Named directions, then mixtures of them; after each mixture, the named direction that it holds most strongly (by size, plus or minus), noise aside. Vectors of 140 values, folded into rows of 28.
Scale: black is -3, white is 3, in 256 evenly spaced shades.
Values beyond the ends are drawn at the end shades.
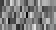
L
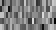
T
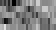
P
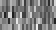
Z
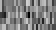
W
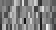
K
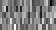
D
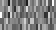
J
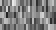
T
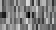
W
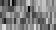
P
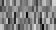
L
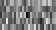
L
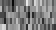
W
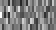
J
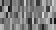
T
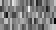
T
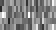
W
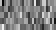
T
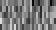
D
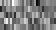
P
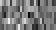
L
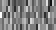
J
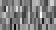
D
